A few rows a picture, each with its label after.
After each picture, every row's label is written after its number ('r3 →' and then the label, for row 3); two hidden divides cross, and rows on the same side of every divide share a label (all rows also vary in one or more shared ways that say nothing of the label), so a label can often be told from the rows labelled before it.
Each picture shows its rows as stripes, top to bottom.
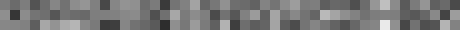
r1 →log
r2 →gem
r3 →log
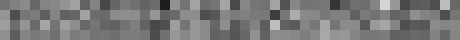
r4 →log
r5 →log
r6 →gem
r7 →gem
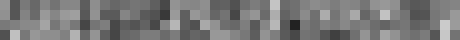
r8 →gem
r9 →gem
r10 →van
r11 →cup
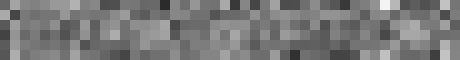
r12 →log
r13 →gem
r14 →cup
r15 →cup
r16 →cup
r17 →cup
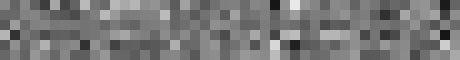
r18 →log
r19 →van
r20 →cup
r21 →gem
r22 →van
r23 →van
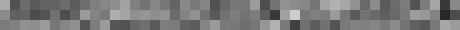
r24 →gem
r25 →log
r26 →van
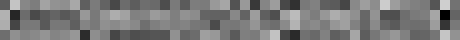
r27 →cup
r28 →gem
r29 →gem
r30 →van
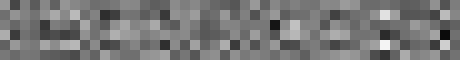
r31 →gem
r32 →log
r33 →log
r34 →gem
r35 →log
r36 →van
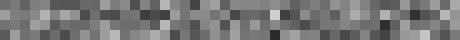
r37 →van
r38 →gem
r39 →van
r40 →cup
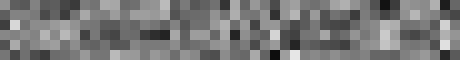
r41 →van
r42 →cup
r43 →cup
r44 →gem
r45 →cup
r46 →log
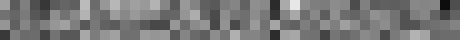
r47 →log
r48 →log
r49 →gem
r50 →cup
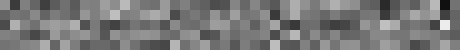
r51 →gem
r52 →cup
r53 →cup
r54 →log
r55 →gem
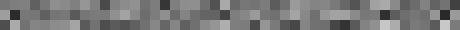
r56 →log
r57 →gem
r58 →cup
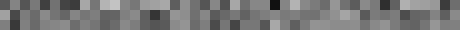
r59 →cup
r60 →gem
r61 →gem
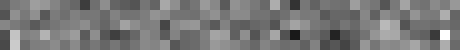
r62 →van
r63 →cup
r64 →log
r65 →cup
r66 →cup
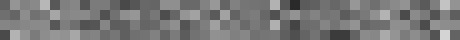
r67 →van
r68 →log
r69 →van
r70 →cup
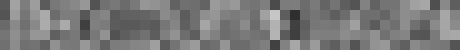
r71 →cup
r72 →van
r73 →van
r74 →van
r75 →log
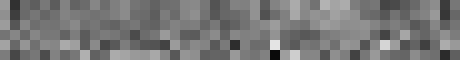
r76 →gem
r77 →gem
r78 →gem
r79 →van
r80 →gem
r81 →log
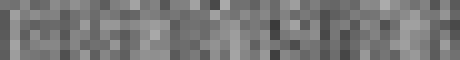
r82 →log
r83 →cup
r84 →cup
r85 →cup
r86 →cup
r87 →cup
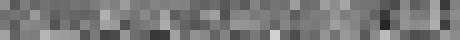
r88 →gem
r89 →van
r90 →van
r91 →gem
